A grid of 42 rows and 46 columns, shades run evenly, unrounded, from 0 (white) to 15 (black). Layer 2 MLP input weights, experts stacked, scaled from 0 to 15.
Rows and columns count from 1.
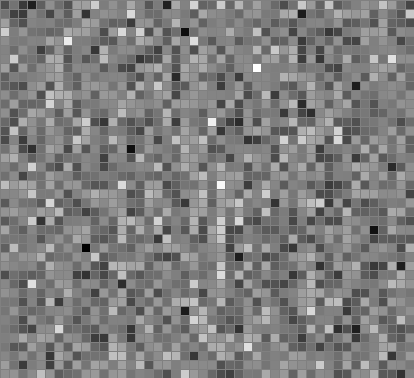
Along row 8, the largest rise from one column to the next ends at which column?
30
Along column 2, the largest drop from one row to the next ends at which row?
15
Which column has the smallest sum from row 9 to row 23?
6
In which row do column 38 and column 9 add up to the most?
31
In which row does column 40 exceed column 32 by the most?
18
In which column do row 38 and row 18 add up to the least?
28
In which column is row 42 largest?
45
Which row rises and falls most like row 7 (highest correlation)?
24
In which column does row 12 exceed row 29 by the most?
34
